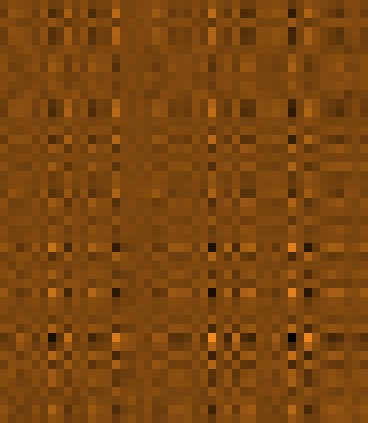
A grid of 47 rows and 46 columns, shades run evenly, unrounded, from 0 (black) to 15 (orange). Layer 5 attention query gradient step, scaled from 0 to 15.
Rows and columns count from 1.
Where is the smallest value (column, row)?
37, 38
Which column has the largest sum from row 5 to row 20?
27
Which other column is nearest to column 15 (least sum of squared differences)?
39
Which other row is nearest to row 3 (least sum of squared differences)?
10
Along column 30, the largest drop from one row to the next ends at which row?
40
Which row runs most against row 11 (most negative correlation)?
9
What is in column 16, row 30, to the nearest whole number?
8
